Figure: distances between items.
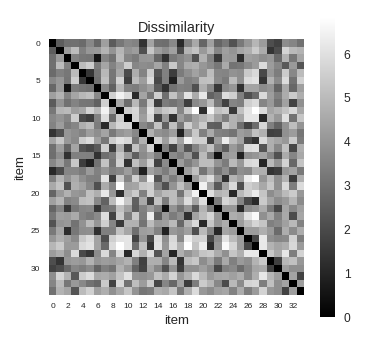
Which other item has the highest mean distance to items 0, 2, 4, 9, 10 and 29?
27
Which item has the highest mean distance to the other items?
9
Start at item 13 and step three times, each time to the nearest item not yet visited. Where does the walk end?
26
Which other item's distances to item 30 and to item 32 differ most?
29
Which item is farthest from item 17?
19
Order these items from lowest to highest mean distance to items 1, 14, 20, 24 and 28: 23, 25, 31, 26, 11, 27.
23, 25, 11, 31, 26, 27
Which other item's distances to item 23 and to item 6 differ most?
2
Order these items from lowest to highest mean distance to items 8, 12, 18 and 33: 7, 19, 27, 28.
28, 19, 7, 27
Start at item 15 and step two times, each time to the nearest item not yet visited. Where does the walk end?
25
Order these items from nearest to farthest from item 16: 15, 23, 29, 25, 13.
23, 15, 25, 29, 13
